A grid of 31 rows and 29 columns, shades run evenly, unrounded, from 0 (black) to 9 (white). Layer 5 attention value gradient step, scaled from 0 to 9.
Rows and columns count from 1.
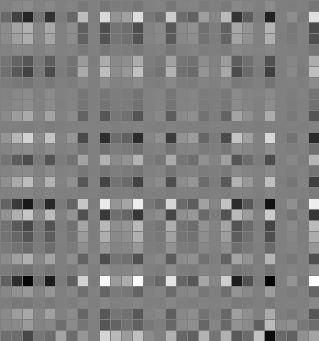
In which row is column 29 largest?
26
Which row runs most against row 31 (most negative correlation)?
30
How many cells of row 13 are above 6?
5
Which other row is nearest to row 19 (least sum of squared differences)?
2
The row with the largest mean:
31
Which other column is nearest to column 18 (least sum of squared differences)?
23
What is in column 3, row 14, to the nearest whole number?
5
